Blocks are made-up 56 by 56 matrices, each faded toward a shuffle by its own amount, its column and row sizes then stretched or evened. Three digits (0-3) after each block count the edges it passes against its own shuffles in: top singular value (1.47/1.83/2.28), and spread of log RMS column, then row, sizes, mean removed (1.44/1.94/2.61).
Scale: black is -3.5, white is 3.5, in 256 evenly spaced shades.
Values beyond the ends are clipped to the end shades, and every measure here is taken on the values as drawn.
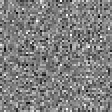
2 2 0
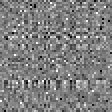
3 0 1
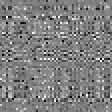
3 0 3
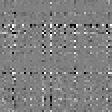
3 3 3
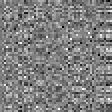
3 2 0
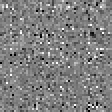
0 2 2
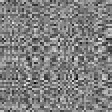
3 2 2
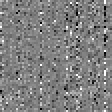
0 3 0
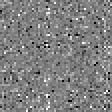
1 1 1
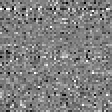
2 0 2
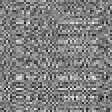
3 0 3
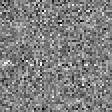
1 1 1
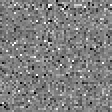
1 0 1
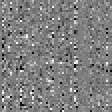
1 3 0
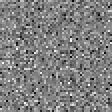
2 0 0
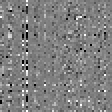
2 3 1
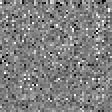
1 1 1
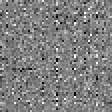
1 2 1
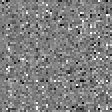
1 2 1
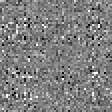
1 2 2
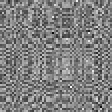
3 2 0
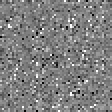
0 1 1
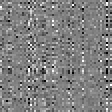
3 3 1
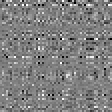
3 2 3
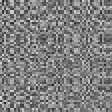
3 2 2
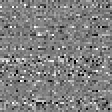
1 0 3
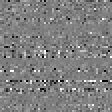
2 0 3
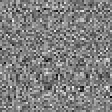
2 0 2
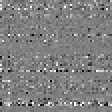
1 1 3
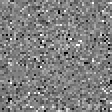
0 1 1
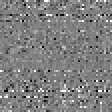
0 1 3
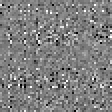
1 2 2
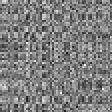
3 2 0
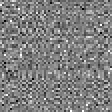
3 1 0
